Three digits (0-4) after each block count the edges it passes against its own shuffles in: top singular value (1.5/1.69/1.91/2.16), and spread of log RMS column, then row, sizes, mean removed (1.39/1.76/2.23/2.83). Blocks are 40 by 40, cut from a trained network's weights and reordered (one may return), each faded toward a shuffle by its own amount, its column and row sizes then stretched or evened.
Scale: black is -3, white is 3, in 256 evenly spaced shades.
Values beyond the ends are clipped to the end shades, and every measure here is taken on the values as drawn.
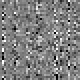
2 4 0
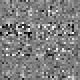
0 2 3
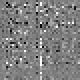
0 3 3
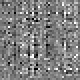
2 3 2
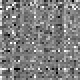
1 1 3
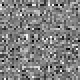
0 0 3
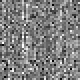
0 1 0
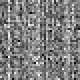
2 0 1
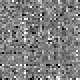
0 1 3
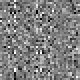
1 3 0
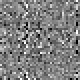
1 3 2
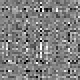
3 3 3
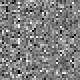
1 3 0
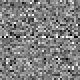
2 0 2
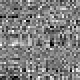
3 1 3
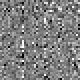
1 3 0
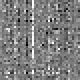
2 3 1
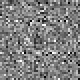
0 1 1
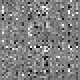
0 4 2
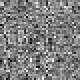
2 2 1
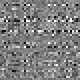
3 1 4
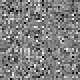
1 2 1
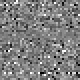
0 0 3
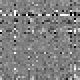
2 2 3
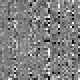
1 4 0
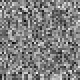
2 0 1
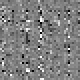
0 4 1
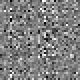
0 3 2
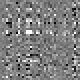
2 4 3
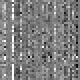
4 4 0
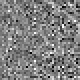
0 3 0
